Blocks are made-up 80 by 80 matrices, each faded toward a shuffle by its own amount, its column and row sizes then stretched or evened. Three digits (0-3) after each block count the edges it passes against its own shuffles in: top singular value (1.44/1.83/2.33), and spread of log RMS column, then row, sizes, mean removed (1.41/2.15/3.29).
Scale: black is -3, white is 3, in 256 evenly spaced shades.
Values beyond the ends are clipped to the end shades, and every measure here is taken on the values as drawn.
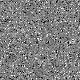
1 0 1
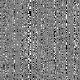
2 3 0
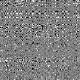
2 2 3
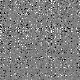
1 2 2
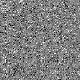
2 1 0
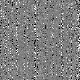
1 3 0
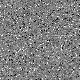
1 0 0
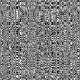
3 3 0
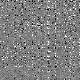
2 2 2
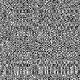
3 1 1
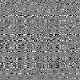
3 0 3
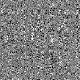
2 2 1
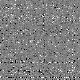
1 1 2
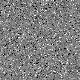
0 0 1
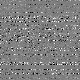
0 0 3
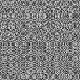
3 0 0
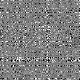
2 2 3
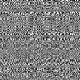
3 0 3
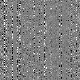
1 3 0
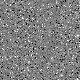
0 1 0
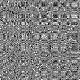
3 0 1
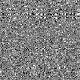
2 0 2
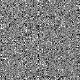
1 2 1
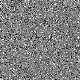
0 1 1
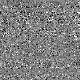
0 0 2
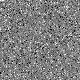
0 0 0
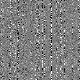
2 3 0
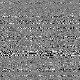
1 1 3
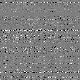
1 1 3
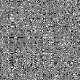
2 1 2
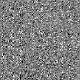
2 2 1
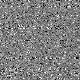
0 0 2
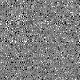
2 1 1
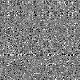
2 1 2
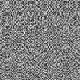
3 1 0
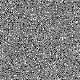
1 1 0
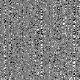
2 2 0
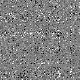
0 2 2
